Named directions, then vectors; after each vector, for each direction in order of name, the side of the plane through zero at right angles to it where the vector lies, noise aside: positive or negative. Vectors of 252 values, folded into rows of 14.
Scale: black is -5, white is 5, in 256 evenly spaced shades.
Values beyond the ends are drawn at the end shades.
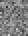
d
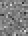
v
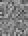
positive, positive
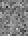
positive, negative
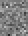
negative, positive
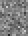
negative, positive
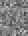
negative, positive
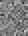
positive, positive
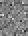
negative, negative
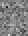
positive, negative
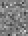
negative, positive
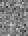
positive, negative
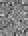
negative, negative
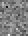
positive, negative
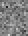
positive, negative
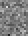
negative, positive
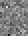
negative, positive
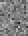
positive, positive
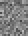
negative, negative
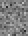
positive, negative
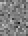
positive, positive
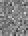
negative, negative
